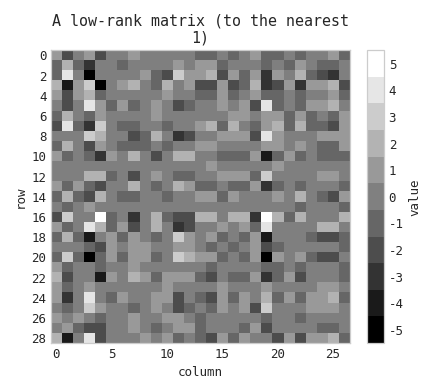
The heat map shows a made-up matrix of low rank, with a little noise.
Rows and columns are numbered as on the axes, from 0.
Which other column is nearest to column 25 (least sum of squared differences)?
24
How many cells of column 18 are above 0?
11
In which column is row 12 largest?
19
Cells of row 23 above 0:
7
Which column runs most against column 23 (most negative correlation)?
1
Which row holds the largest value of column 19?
16
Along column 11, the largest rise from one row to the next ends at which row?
18
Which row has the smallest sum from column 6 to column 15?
8
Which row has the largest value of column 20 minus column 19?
20
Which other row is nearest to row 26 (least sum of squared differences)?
21
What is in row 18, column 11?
3
